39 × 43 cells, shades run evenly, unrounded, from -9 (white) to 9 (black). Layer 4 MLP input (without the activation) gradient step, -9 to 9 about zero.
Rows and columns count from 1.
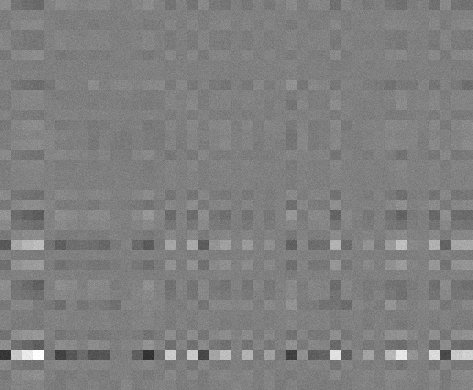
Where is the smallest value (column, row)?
4, 36
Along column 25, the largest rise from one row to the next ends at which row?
37
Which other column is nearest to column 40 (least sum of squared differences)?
43
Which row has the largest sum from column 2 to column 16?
31
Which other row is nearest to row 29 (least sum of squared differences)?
35
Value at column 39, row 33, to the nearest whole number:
0
